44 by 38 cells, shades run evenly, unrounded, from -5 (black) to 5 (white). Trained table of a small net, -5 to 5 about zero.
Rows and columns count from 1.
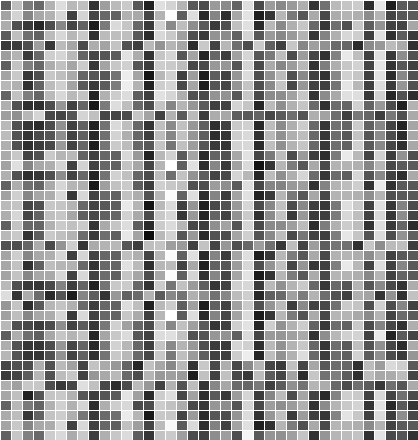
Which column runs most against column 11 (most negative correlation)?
13
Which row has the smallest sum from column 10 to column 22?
39
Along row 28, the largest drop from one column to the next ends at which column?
24
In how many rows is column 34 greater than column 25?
14
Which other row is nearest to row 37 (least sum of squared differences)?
25
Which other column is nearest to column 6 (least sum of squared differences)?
35
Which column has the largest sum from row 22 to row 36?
23
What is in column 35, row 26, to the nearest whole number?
2
